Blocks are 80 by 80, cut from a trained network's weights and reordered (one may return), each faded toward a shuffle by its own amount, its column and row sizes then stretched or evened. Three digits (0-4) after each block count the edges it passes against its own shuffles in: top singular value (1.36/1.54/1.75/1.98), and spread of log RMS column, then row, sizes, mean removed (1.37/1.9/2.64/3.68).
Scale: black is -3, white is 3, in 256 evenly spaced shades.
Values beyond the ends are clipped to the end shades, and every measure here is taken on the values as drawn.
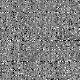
1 1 3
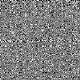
2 2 3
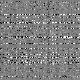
2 0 4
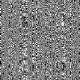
4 4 0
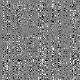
1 4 3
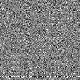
3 1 1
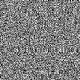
3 0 1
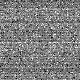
3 1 0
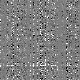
1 4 1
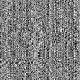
3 1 0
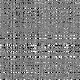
4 2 4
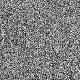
1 0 0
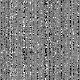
3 4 1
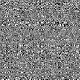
4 1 3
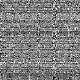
4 2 0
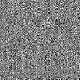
3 1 2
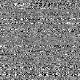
1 0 4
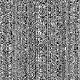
3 2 1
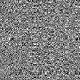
3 1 2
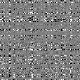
3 3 4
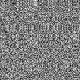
4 0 0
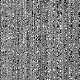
2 3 1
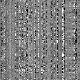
4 4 2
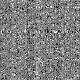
1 1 1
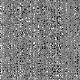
1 3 2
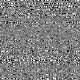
2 0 4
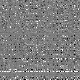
2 2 3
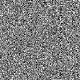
2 2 0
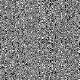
1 3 0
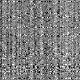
4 0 3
